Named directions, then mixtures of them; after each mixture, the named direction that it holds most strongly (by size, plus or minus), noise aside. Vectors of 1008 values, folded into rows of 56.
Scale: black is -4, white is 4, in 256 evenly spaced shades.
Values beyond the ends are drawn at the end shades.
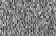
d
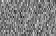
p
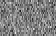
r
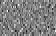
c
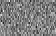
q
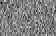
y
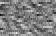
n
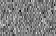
r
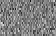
q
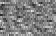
n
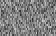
r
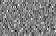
c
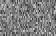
y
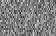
p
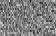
q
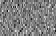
c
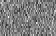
y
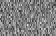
q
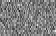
q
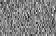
y
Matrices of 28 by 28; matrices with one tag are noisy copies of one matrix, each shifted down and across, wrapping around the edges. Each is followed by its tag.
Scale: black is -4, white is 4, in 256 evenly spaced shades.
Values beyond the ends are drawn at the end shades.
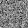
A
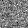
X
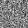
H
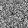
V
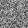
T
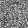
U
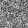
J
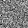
H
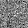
X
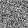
H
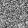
T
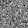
J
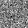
J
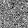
U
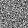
H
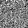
U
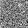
T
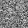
T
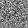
U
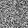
X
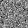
A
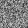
J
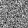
V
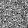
X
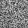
A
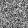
A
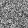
V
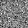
H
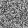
U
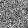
U
